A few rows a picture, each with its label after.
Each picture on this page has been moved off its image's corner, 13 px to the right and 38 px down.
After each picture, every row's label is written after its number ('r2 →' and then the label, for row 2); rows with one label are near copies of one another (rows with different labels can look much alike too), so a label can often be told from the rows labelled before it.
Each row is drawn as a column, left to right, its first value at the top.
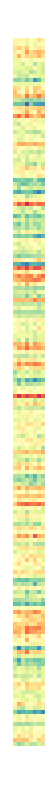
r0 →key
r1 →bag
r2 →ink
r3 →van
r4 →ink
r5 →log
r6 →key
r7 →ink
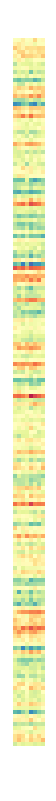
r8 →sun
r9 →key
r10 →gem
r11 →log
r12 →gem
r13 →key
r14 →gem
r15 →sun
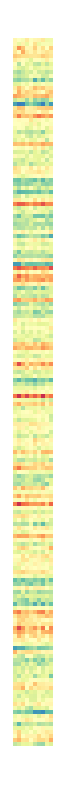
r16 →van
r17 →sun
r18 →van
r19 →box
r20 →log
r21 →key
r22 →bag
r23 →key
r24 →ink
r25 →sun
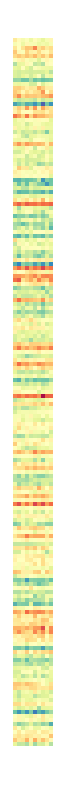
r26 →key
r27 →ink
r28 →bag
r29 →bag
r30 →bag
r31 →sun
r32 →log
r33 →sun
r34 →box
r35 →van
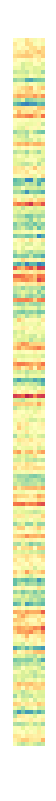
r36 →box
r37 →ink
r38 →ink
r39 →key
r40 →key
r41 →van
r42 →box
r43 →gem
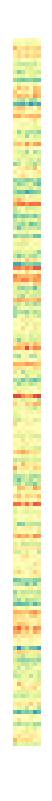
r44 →sun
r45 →gem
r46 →key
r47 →log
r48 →bag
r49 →log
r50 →box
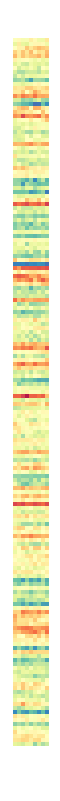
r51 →ink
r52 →ink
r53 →ink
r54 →gem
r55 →log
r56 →sun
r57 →sun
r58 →log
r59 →log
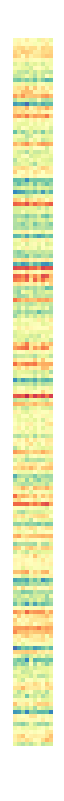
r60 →box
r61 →box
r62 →van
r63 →key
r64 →sun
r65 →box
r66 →gem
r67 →box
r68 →ink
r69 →bag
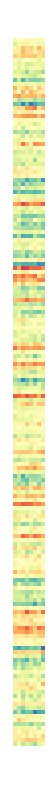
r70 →box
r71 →gem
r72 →log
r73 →gem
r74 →sun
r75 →bag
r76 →log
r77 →gem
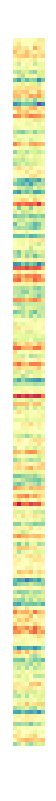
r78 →log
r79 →box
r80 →box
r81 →box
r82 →ink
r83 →gem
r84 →key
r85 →key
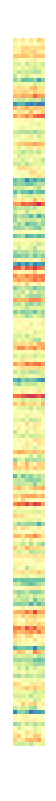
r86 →sun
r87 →gem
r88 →box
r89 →sun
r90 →key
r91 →gem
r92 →key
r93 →key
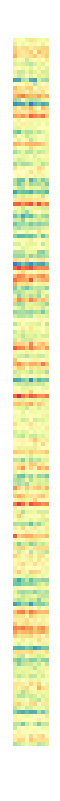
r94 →log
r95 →box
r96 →sun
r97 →log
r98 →key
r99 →key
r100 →van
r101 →sun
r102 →van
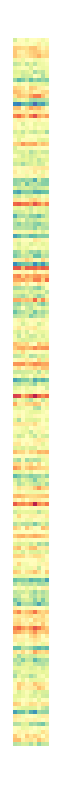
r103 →sun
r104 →sun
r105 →log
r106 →sun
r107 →sun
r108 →gem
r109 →van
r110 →ink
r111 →box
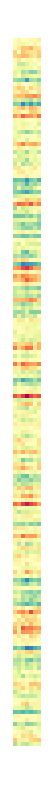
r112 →ink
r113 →key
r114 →sun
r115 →box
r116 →gem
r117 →gem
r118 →key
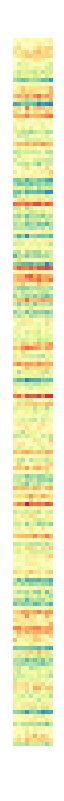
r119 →van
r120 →sun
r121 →log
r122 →ink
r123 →box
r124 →van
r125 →van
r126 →bag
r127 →van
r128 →key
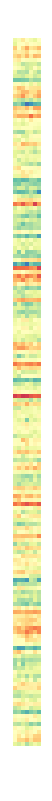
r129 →box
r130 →box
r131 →key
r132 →sun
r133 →sun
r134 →sun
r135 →sun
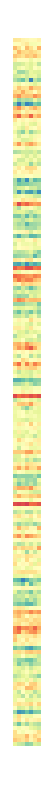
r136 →sun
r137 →ink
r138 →box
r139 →van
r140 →log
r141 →gem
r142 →sun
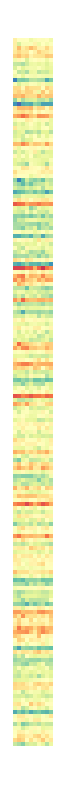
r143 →key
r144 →sun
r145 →ink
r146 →log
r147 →sun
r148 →bag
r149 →gem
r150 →sun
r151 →log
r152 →key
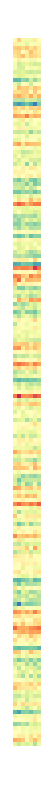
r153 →van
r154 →key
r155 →sun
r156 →log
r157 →gem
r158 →sun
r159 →gem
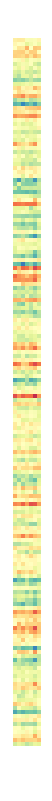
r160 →ink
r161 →key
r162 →van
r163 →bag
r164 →ink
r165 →gem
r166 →sun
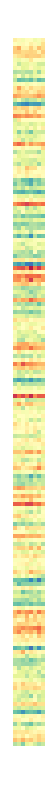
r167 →ink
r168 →log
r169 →bag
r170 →ink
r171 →box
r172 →ink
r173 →sun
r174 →key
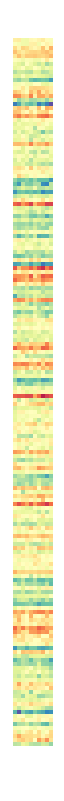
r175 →van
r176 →ink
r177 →gem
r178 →bag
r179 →ink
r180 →log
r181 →sun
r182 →box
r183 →ink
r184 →bag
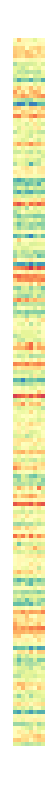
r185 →sun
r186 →key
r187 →van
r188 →ink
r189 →log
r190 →sun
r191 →van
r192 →gem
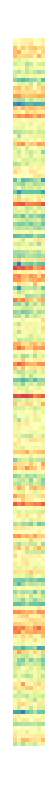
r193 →sun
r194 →log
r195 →bag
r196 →sun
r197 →key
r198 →van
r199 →gem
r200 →key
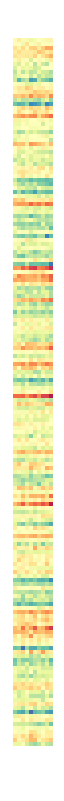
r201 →bag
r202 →key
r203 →gem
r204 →key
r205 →bag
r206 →sun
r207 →van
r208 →box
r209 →sun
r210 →box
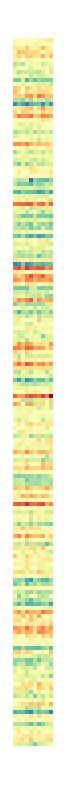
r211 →log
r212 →log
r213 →ink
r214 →log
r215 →ink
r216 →box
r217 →ink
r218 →sun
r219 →key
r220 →key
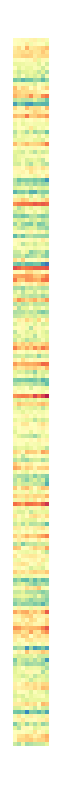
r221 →log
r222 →sun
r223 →key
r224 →bag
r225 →van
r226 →box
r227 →bag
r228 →van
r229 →gem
